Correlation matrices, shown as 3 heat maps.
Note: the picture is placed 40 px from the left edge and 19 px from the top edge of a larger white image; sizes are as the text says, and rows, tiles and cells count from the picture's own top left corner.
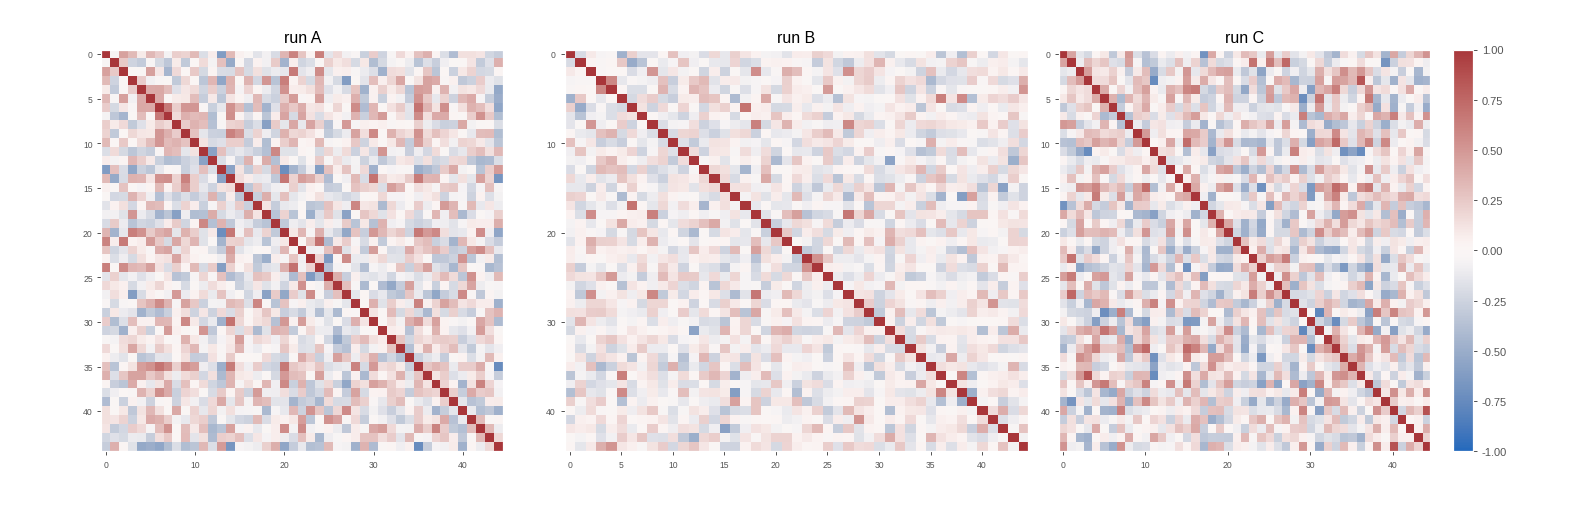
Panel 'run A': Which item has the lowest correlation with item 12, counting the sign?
11
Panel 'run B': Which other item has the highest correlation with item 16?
39
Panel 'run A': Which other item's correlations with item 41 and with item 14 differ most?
25
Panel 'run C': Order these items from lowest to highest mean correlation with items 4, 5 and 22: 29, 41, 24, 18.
29, 18, 24, 41
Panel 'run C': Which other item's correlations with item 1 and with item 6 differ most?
23
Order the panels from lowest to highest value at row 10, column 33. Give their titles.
run B, run A, run C
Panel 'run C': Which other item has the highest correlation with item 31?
5
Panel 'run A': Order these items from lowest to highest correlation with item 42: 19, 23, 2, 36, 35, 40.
40, 2, 23, 19, 36, 35
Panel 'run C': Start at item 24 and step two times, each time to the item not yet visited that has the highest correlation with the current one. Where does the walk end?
28
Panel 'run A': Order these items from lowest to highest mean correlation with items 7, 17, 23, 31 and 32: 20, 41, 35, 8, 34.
34, 41, 8, 20, 35
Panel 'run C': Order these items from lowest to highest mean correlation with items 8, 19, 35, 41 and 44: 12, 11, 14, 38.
11, 12, 14, 38
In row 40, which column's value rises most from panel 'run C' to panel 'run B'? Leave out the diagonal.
27
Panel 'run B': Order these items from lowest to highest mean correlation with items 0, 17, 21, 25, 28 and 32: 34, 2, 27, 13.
13, 34, 27, 2
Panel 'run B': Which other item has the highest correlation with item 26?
31
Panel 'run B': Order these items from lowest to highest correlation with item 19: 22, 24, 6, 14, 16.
16, 24, 6, 22, 14
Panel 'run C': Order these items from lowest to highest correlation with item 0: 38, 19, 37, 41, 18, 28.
41, 28, 19, 38, 37, 18
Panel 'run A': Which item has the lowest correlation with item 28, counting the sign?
44
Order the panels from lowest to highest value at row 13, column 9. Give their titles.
run A, run B, run C
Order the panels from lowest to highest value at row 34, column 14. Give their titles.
run B, run C, run A
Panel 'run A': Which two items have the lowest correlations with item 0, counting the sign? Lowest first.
13, 39
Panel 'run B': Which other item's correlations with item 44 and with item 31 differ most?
12
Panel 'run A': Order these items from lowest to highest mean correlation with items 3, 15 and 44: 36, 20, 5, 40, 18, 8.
40, 5, 8, 20, 36, 18
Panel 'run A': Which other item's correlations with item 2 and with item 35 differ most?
7
